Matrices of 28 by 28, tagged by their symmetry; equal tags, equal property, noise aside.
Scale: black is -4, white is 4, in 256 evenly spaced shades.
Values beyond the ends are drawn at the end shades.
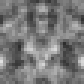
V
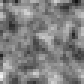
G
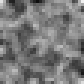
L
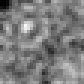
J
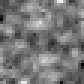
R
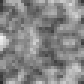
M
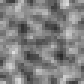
R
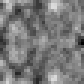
M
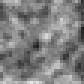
G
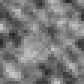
L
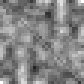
R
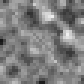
L
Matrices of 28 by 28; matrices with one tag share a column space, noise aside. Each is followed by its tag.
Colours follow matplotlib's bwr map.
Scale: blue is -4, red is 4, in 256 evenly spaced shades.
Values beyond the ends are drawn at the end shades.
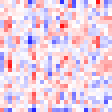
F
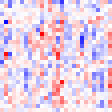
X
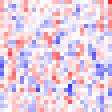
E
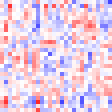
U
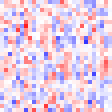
F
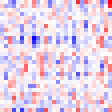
F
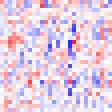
X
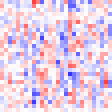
X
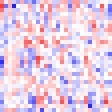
U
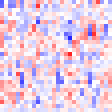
X
